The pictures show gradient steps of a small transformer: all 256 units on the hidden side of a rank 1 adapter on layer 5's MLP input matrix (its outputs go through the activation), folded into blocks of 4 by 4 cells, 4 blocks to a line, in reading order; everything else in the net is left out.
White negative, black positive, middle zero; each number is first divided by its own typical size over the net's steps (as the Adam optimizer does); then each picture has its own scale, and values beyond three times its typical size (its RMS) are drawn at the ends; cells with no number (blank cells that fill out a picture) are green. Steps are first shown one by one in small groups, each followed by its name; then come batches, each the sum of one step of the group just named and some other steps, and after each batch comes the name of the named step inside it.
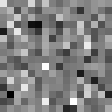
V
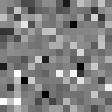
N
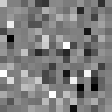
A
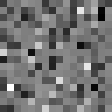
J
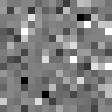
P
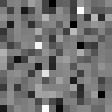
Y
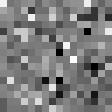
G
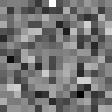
P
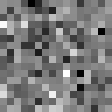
A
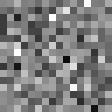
G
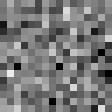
V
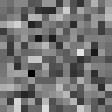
V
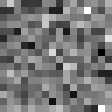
P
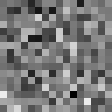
P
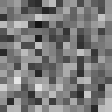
A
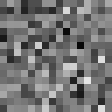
Y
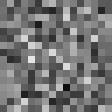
P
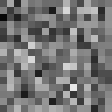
J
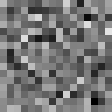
G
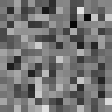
Y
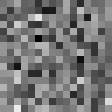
Y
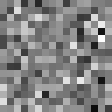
P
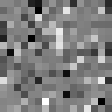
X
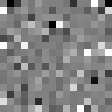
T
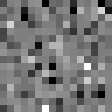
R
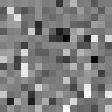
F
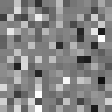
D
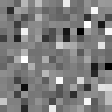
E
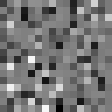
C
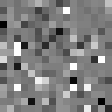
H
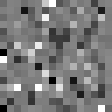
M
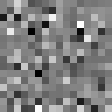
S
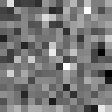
S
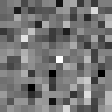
F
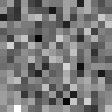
S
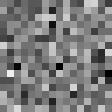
T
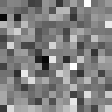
F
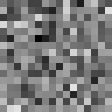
T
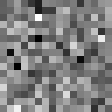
D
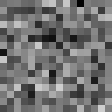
M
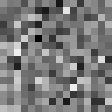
H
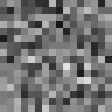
R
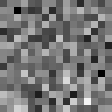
F
